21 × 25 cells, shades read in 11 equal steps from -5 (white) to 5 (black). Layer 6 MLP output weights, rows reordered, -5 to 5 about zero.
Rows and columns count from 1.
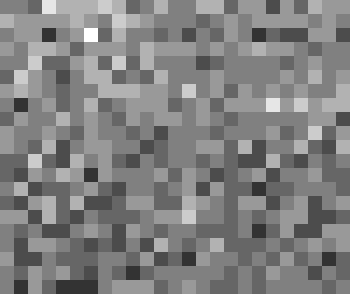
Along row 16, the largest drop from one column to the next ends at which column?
4
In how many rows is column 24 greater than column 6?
8
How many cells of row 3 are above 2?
2
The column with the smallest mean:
3
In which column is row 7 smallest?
14
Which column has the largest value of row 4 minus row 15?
6
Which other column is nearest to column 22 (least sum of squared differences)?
18
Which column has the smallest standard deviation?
13
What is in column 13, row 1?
0
